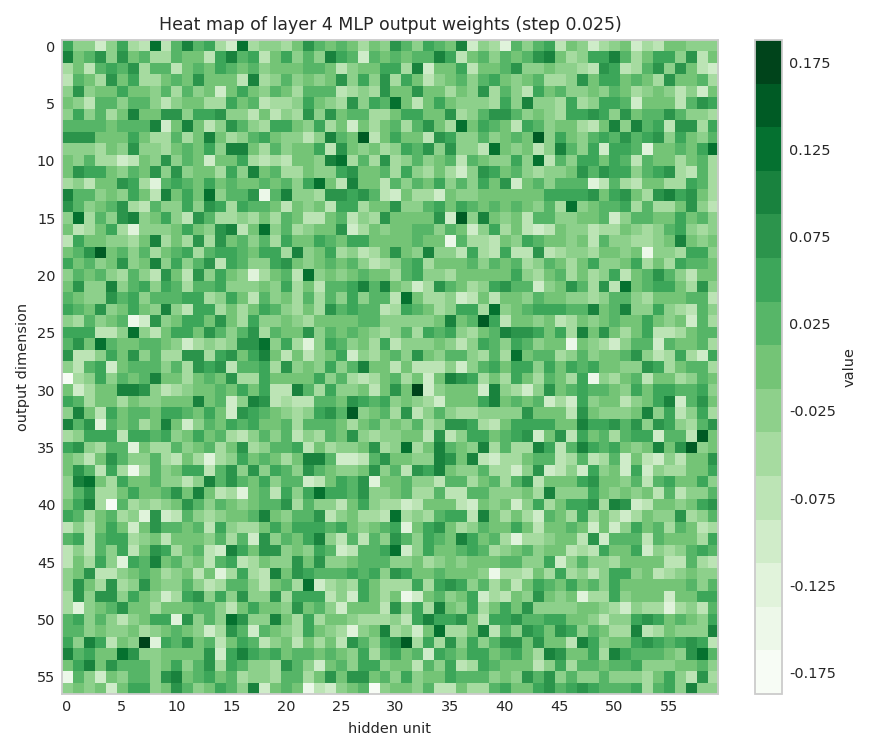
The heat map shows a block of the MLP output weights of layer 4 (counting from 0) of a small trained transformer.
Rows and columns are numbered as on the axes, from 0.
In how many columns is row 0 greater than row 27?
24
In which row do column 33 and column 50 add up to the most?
7
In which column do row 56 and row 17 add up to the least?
35
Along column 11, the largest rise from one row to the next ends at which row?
27
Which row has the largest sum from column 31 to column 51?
23
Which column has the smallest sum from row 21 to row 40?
33
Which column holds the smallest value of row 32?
15
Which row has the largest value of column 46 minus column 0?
55
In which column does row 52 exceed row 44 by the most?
31
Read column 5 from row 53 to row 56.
0.125 0.025 -0.025 0
